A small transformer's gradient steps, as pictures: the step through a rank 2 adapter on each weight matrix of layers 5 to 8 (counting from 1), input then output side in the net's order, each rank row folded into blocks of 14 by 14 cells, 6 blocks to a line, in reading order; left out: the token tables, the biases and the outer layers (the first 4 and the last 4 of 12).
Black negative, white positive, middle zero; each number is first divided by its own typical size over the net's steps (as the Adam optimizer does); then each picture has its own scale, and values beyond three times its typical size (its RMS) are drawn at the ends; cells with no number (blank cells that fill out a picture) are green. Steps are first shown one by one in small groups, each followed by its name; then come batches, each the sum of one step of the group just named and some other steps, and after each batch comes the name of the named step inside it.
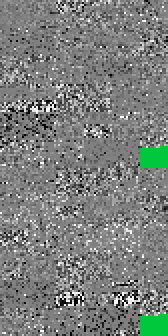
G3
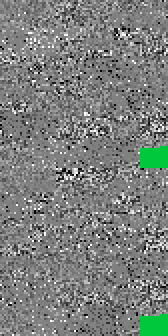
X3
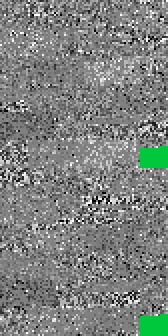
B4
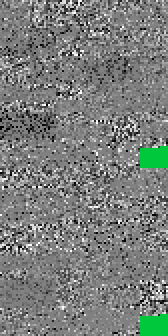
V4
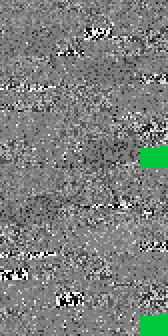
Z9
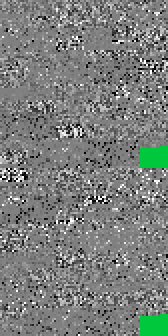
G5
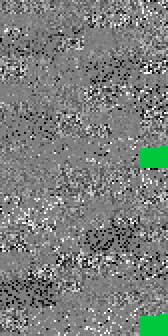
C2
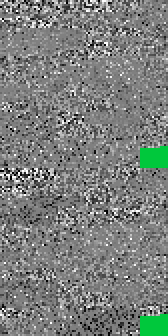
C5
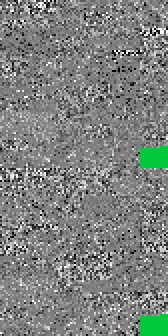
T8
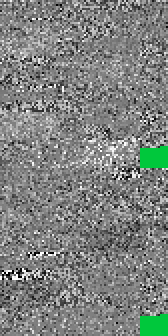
Z9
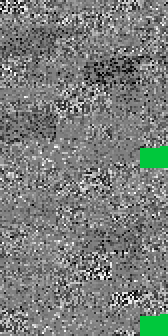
T8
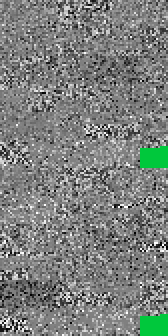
Z9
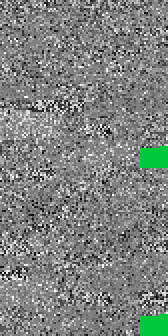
T8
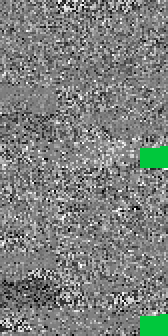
G3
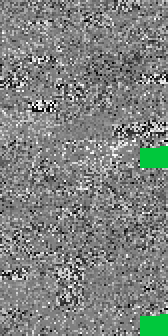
Z9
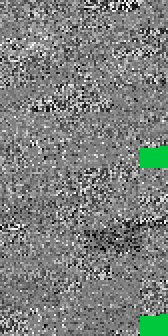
B4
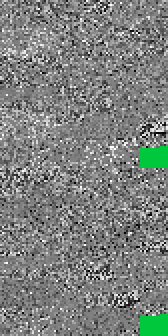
C5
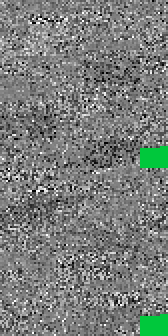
G5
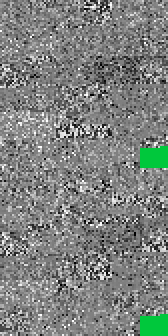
T8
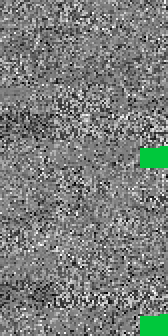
G3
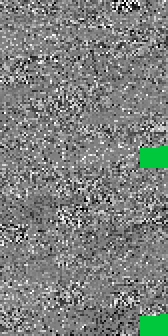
G3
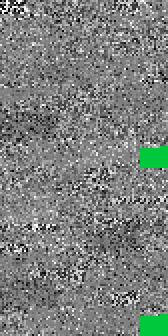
B4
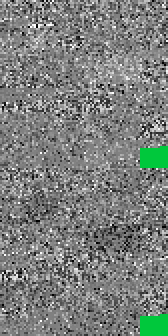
C5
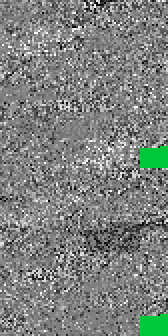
V4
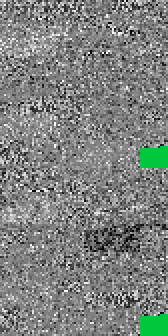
B4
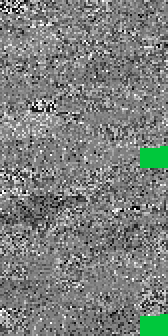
C5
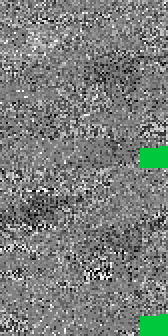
T8
